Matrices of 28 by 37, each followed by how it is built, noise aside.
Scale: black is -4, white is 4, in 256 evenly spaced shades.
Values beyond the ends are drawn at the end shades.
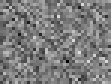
Toeplitz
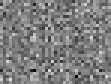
low rank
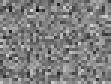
blocks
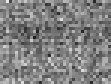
blocks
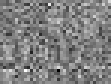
low rank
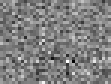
low rank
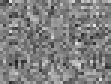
low rank
